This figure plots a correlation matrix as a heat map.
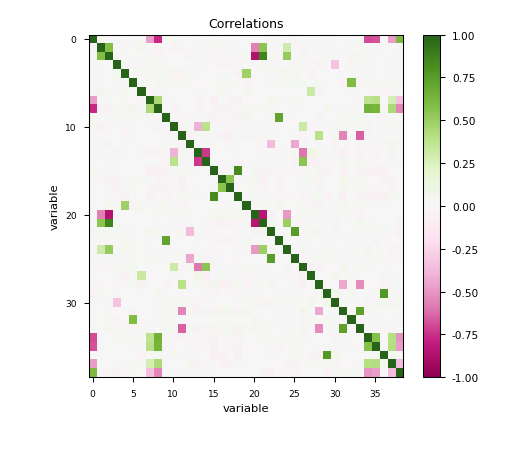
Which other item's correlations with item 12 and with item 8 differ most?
0
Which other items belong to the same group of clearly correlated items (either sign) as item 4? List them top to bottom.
19
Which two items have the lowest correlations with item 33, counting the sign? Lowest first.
11, 28
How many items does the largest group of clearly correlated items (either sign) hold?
7
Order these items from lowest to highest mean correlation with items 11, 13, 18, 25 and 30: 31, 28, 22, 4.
31, 4, 28, 22
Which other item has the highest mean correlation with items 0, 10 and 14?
26
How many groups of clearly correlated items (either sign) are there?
13
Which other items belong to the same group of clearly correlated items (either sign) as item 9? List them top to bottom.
23
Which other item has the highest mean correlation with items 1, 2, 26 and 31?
21
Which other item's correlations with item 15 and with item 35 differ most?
18
